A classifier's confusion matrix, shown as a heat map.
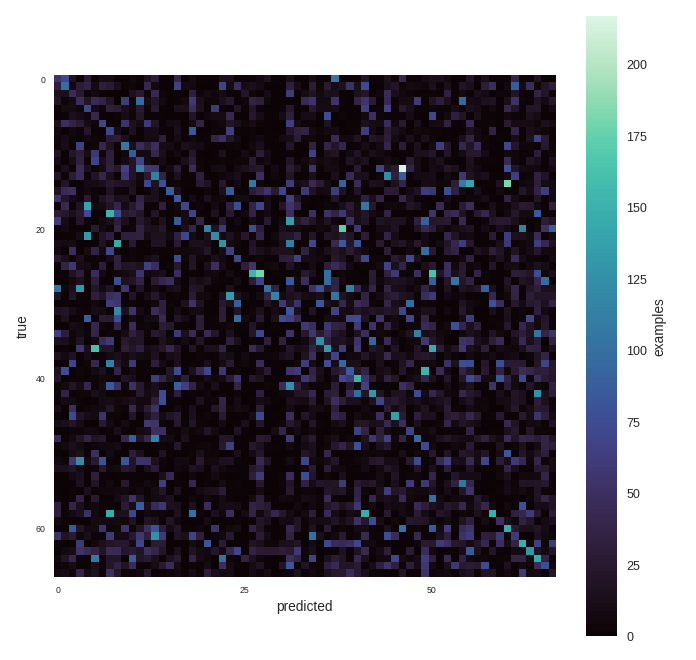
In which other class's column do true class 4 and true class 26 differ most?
27
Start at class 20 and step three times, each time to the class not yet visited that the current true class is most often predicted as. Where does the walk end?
18
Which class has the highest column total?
31
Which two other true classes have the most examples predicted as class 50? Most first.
26, 36
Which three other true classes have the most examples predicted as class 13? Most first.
61, 48, 60
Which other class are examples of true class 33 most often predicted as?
53
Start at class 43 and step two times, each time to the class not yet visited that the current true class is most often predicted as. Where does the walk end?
60
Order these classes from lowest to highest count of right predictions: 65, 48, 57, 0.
57, 0, 65, 48
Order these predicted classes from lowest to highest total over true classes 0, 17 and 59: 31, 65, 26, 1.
65, 26, 31, 1
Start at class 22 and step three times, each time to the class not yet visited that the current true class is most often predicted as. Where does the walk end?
5
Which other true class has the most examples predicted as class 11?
12
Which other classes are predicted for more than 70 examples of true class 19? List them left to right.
16, 31, 49
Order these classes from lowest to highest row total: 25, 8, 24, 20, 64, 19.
8, 24, 25, 19, 20, 64
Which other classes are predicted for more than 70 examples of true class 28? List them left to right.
0, 3, 35, 39, 57
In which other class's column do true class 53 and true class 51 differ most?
3
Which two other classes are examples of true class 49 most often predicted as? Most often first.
40, 23
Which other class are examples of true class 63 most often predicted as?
55
